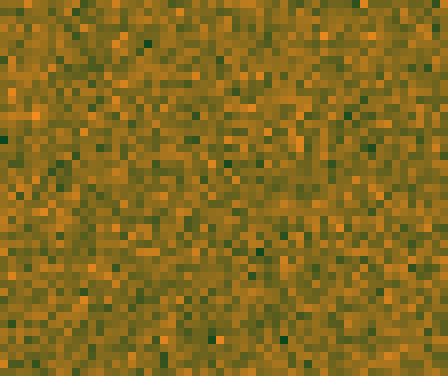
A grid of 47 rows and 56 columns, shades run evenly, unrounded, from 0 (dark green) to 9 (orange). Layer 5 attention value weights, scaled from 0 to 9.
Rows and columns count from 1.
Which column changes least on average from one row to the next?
35
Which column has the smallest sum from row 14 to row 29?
20
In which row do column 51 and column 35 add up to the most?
44
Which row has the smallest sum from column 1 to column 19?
41
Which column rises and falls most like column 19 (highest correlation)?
34
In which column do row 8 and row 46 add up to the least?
21
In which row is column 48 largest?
25
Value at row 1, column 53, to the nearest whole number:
4
